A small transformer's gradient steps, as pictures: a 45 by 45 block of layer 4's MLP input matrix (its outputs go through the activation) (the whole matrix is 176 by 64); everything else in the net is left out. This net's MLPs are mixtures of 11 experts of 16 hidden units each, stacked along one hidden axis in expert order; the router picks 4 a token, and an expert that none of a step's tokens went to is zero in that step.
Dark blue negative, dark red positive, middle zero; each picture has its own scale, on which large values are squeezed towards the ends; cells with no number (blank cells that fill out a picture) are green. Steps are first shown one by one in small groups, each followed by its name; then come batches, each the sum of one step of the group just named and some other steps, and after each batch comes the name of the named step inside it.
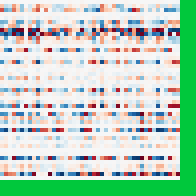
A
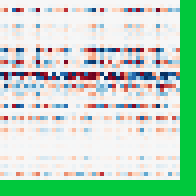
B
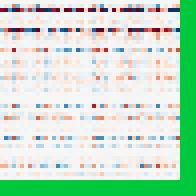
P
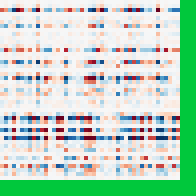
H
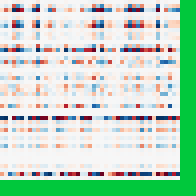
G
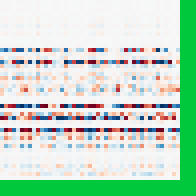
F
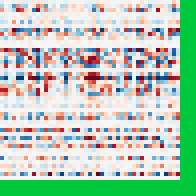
H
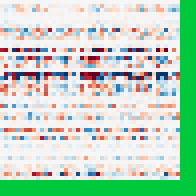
H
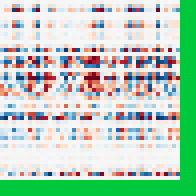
G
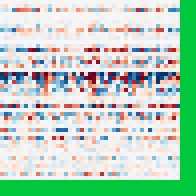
B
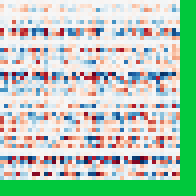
B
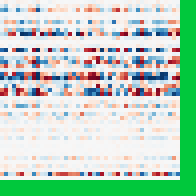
B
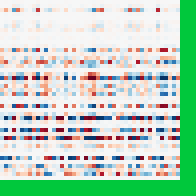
G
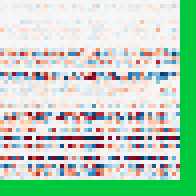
B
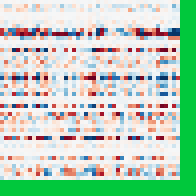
G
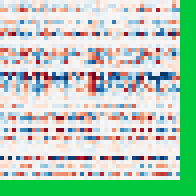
B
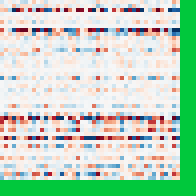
P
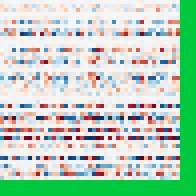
F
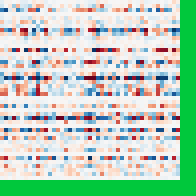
H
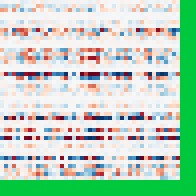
A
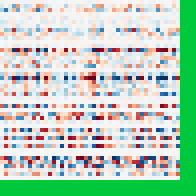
H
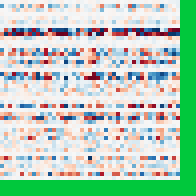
F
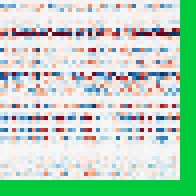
H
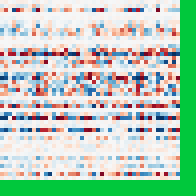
G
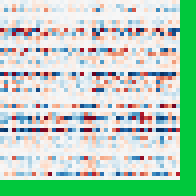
A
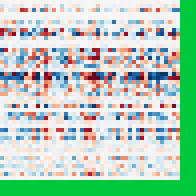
H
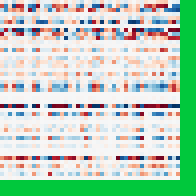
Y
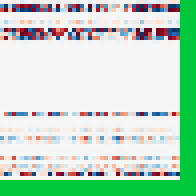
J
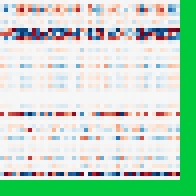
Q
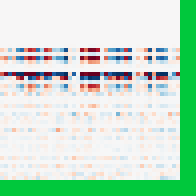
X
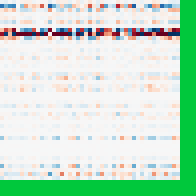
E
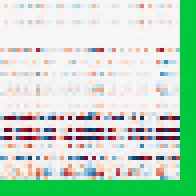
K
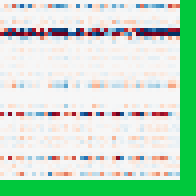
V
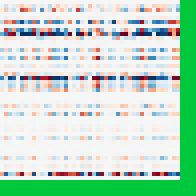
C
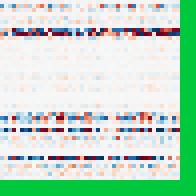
E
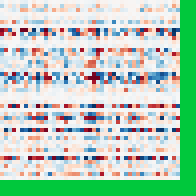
C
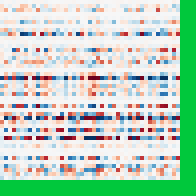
C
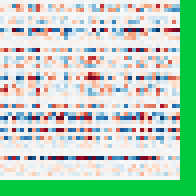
Y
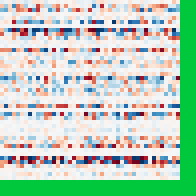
Y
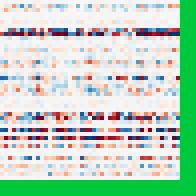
V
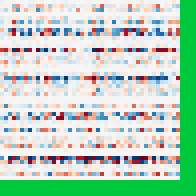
C
